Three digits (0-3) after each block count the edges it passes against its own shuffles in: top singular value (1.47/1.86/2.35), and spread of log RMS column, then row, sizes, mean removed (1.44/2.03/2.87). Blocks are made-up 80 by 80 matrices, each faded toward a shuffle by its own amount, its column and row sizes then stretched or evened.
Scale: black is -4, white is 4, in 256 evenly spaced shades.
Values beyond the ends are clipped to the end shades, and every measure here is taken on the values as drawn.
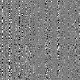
2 3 1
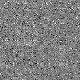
2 0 1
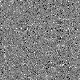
1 1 0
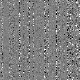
0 3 0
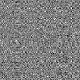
3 1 2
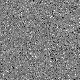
1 0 0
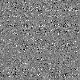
0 1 2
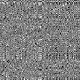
3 1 1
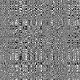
3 3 2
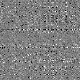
2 2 2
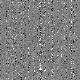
0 3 0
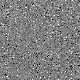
1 1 0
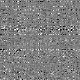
2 2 3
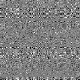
3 1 3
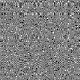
3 1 1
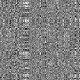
3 3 1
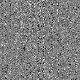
1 2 0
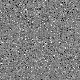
1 0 1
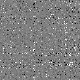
0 2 2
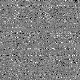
1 0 2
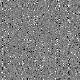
2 2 0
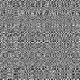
3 0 3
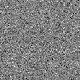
2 0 0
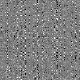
2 3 1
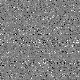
0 0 2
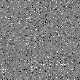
1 1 1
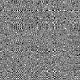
3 2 2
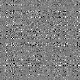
2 2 3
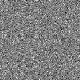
2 0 0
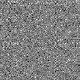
2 1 1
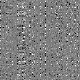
2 3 1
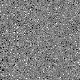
1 1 0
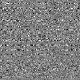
2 0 3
